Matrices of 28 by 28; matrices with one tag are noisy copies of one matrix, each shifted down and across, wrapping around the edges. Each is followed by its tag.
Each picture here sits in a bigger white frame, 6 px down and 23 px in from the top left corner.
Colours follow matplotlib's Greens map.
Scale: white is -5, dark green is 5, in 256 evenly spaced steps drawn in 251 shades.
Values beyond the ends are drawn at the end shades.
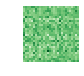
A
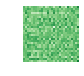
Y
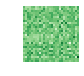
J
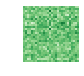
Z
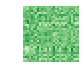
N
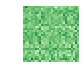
A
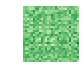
Z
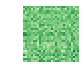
J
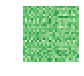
Y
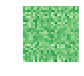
A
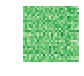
Y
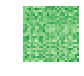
Z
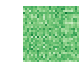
Y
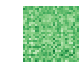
Z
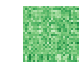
N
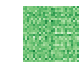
Y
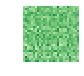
A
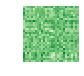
N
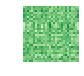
N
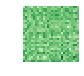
Z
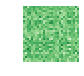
J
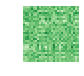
N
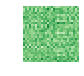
Y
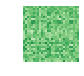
J
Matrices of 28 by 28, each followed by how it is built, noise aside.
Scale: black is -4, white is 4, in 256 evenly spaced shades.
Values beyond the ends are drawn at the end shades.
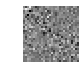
block diagonal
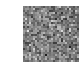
noise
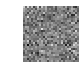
low rank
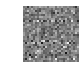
uneven rows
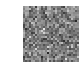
blocks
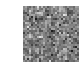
blocks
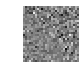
upper triangular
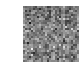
blocks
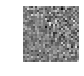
upper triangular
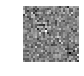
block diagonal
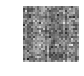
blocks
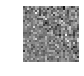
upper triangular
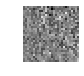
upper triangular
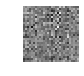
low rank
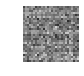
blocks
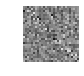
banded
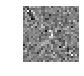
banded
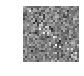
banded
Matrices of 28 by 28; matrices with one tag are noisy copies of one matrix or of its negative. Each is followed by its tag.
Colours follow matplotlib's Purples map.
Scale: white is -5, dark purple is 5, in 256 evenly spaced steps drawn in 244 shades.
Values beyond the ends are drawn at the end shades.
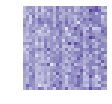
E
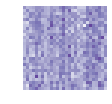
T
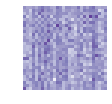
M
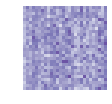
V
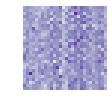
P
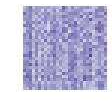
M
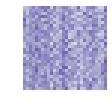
P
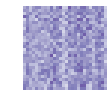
P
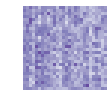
E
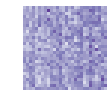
E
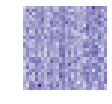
T
